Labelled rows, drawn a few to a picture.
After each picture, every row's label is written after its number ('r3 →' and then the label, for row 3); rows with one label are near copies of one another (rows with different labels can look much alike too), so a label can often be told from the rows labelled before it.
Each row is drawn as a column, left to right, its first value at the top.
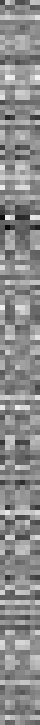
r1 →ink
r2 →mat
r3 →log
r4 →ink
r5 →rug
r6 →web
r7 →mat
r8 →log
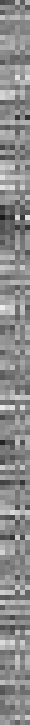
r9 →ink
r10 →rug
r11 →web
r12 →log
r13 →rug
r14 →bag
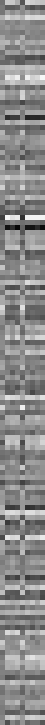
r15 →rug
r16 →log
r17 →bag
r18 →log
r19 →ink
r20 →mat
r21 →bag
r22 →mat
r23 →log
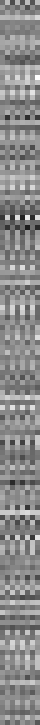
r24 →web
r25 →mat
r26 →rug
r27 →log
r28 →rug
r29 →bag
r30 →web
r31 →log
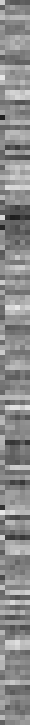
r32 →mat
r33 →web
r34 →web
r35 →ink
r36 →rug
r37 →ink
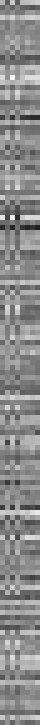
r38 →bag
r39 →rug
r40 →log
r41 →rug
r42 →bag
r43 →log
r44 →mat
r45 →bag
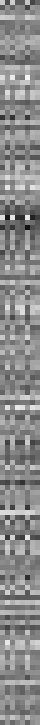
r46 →mat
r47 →web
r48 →mat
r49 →ink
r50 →rug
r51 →log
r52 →web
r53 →rug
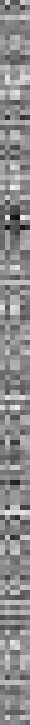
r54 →web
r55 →bag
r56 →rug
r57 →rug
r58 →bag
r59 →mat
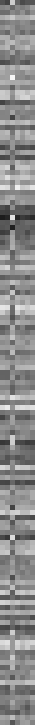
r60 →ink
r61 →ink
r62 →log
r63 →rug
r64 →ink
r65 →ink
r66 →web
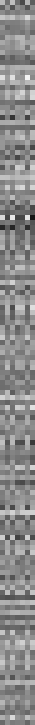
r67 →log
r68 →web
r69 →bag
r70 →ink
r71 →rug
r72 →log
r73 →ink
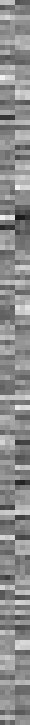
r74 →log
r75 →mat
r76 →log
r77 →rug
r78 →rug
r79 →rug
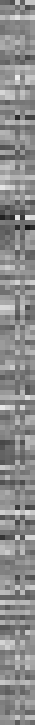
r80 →web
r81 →ink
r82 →web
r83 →mat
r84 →web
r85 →bag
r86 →mat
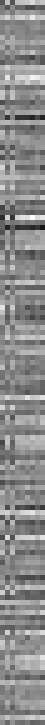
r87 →ink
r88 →log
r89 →ink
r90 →mat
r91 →mat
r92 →bag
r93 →mat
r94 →log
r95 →bag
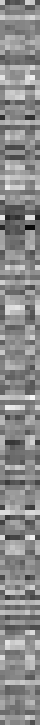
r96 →mat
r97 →rug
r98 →web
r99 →ink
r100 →ink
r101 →bag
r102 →log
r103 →rug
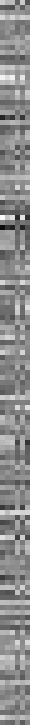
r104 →mat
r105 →log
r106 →log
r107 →web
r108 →mat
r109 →web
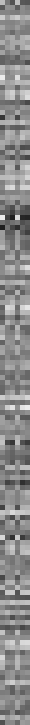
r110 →log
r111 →rug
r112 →web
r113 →log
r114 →rug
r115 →ink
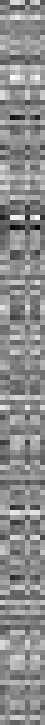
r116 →ink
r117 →web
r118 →mat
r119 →mat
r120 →bag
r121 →ink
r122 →mat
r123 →mat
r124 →ink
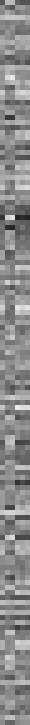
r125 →web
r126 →mat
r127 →log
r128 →rug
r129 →web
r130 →rug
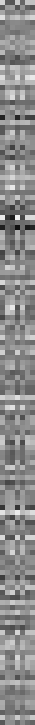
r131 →mat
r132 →rug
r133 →ink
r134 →bag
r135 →ink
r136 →log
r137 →mat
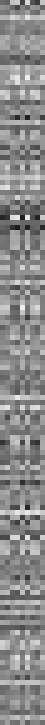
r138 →web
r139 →ink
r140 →log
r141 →bag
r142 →rug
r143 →mat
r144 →web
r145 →ink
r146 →mat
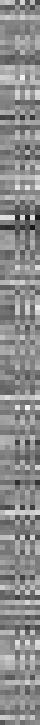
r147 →log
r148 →bag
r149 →bag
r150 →rug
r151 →mat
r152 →web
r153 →bag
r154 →rug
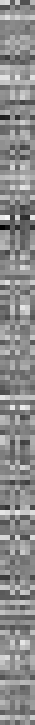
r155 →bag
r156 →mat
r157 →ink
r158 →mat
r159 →ink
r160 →rug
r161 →mat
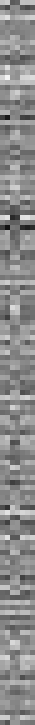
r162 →mat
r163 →mat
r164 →rug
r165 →rug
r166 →bag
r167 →bag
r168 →mat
